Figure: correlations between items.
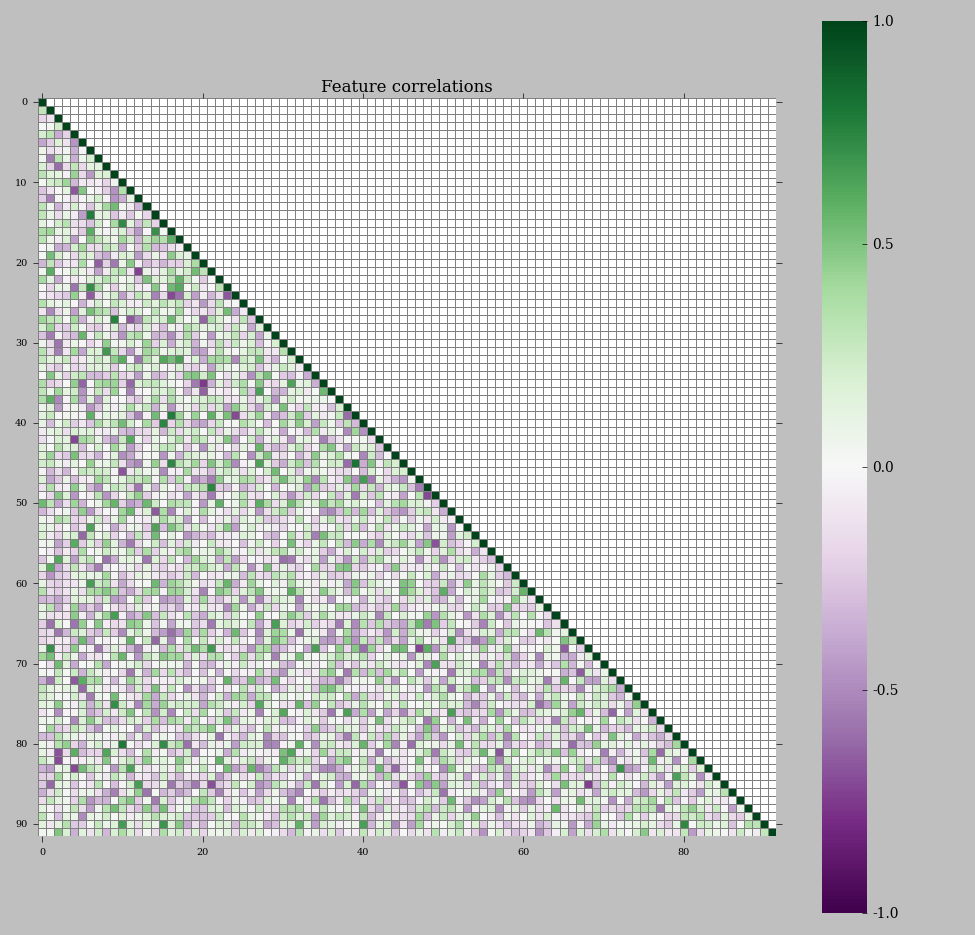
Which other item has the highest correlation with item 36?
27
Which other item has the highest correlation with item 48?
21
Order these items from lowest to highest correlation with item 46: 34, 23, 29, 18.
34, 23, 18, 29
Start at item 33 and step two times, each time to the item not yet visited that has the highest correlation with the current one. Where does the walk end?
40
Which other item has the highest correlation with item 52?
80
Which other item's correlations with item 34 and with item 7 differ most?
68
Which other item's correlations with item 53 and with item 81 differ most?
77
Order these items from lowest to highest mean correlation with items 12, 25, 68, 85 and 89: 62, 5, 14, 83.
5, 83, 62, 14
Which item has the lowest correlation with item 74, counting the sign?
6
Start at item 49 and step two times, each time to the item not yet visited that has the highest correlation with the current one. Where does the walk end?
2
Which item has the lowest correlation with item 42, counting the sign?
4
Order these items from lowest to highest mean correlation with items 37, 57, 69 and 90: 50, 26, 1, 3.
26, 50, 3, 1
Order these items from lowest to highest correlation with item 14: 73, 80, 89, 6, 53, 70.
70, 80, 89, 73, 53, 6
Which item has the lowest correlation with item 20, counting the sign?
35
